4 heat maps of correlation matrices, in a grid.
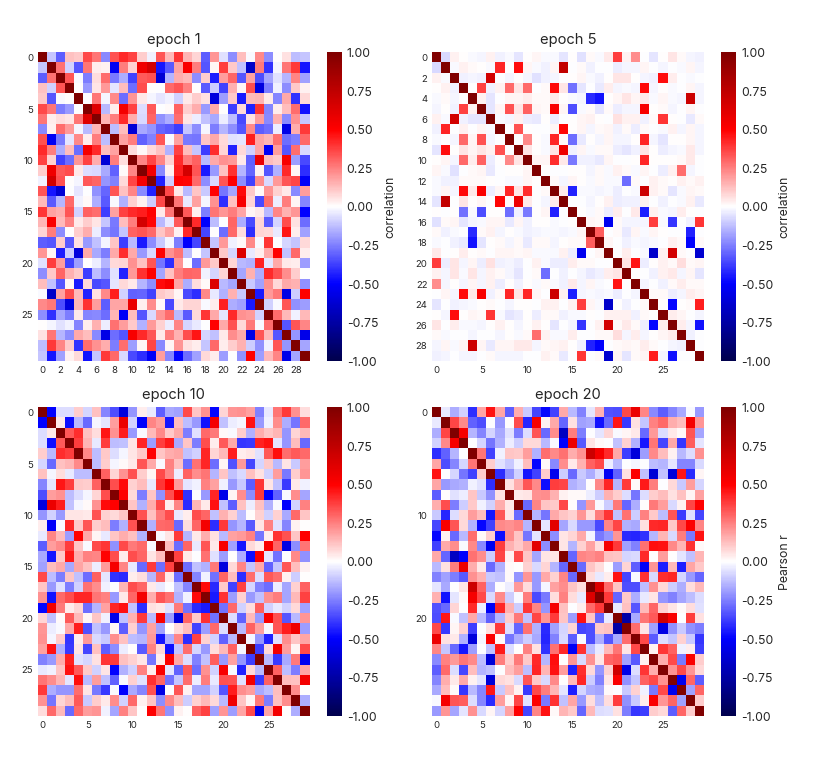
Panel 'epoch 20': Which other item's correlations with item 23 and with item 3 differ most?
15
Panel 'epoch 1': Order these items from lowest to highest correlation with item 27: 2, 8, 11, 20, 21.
8, 2, 20, 21, 11
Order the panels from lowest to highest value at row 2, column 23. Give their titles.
epoch 20, epoch 10, epoch 5, epoch 1
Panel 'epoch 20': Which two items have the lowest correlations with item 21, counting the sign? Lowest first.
20, 25
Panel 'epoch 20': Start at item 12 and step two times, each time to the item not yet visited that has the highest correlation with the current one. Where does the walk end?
9
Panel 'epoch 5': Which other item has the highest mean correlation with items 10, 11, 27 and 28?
4
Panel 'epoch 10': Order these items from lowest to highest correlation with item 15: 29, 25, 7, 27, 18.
25, 18, 29, 7, 27
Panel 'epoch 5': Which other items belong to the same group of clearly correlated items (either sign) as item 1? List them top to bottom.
7, 9, 14
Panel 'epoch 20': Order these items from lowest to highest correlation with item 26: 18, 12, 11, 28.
18, 12, 11, 28
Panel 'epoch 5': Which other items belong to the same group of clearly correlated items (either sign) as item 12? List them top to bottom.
21
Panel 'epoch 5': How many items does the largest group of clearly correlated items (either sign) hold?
7
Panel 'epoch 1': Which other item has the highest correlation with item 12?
1
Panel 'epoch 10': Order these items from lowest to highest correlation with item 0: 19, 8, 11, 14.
19, 8, 14, 11
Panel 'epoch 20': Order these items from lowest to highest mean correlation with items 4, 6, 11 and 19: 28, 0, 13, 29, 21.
0, 21, 28, 29, 13
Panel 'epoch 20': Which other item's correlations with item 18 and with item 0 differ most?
4
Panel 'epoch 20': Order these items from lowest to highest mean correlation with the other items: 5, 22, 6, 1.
6, 22, 5, 1
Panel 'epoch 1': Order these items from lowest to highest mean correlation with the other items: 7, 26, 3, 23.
7, 23, 3, 26
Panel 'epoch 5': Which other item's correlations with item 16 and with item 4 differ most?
28
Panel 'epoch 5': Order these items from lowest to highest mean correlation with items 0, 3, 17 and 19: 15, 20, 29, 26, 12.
29, 15, 12, 20, 26
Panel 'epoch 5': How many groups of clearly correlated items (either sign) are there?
8
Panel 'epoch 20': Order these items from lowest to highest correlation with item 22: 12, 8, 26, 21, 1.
12, 8, 26, 1, 21
